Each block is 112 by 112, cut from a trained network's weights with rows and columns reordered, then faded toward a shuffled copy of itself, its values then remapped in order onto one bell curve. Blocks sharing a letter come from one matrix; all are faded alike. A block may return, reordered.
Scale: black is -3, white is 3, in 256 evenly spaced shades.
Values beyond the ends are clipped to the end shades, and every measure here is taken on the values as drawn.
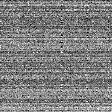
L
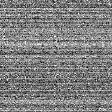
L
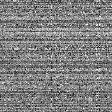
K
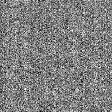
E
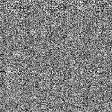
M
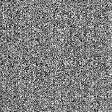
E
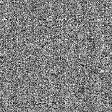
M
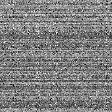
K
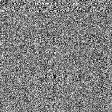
M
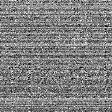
K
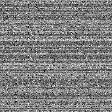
K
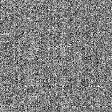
E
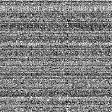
L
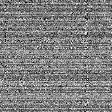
K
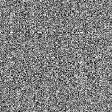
M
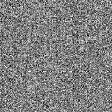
M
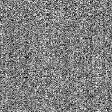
E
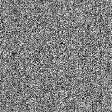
M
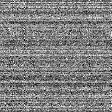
L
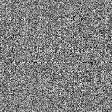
M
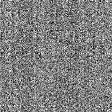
E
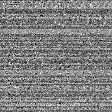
K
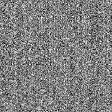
E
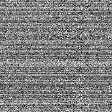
K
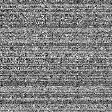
K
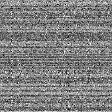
K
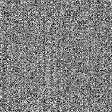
E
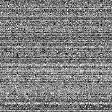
L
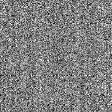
E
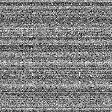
L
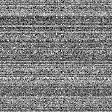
L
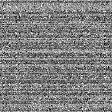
K
